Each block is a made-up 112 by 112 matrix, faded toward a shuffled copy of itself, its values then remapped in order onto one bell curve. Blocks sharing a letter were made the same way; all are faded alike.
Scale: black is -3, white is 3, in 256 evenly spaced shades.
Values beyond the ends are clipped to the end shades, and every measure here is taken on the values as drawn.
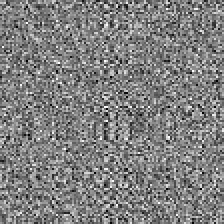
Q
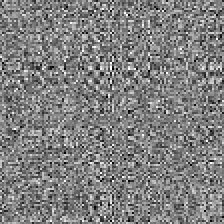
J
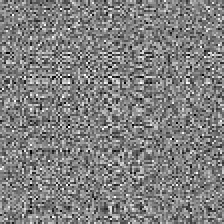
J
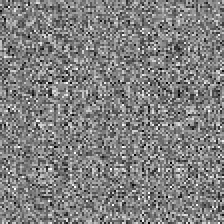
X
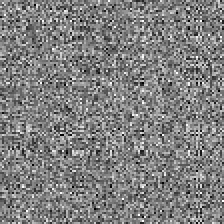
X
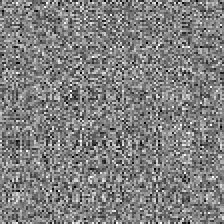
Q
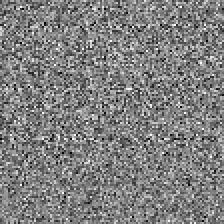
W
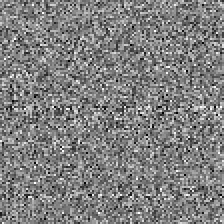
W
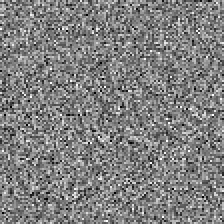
W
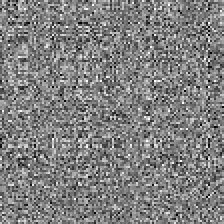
X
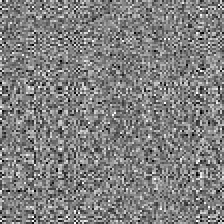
J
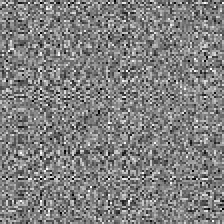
J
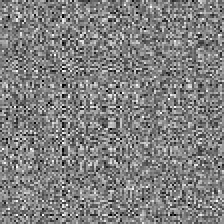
J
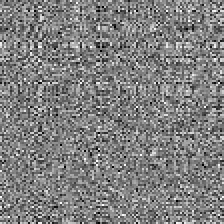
Q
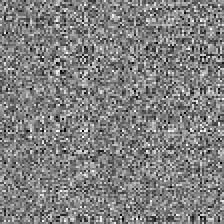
X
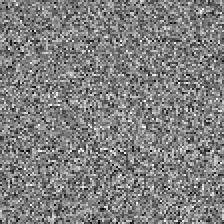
W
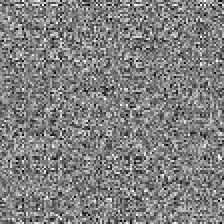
X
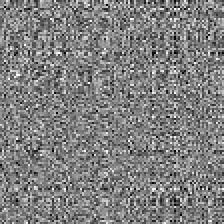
J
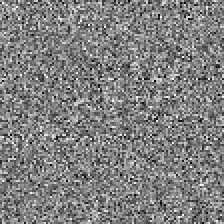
W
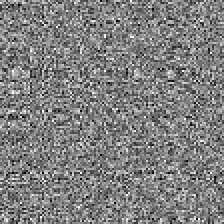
X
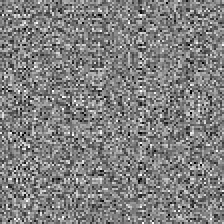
Q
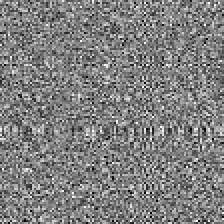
Q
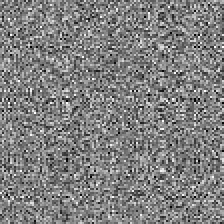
X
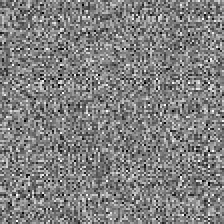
X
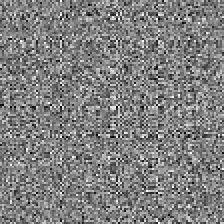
J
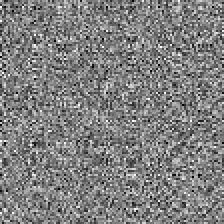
X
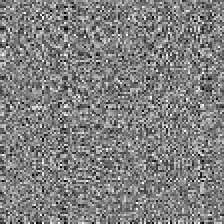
Q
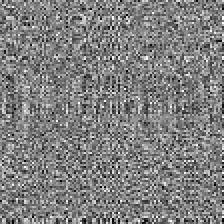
J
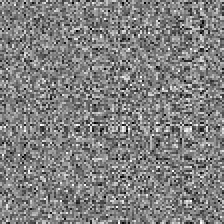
Q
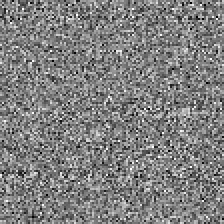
W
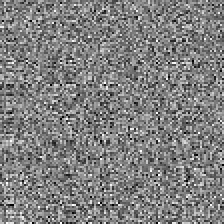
X
